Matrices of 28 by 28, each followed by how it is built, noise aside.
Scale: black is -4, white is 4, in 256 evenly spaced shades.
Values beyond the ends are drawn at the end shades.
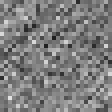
Hankel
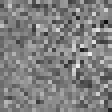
upper triangular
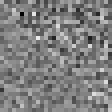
upper triangular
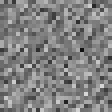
Hankel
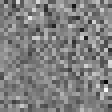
upper triangular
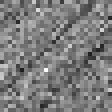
Hankel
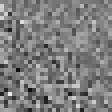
lower triangular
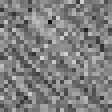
Toeplitz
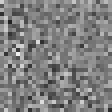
lower triangular
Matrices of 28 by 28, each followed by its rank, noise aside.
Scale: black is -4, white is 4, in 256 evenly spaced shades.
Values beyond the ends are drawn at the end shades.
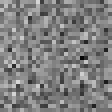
seven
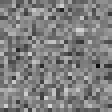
eight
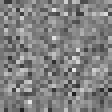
five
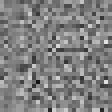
seven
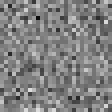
eight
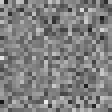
six
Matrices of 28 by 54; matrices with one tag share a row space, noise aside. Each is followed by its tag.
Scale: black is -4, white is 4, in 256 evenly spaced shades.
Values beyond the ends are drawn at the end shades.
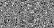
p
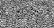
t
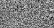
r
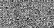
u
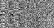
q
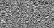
t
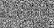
r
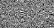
r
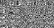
q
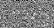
t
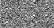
t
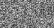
q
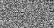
r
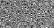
t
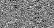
p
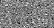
t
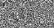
q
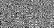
u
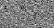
p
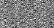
p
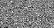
u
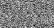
t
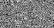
u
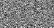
p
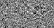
p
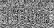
r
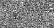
r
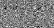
p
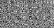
u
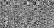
p
